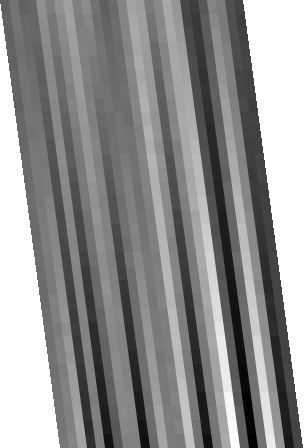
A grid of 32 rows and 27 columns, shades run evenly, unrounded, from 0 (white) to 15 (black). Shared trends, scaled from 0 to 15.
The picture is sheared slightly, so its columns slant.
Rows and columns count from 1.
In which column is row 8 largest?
22
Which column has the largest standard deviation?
10
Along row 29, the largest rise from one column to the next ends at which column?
21
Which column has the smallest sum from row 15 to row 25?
20
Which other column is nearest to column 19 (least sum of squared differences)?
15
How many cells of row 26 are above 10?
7
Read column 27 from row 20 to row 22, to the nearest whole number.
11 11 11
